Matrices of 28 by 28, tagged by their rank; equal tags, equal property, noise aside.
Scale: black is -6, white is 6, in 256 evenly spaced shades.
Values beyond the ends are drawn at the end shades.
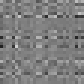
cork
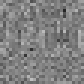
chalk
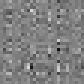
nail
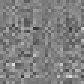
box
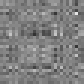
cork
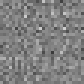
chalk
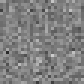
chalk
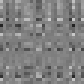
cork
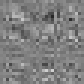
nail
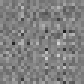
box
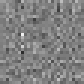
box
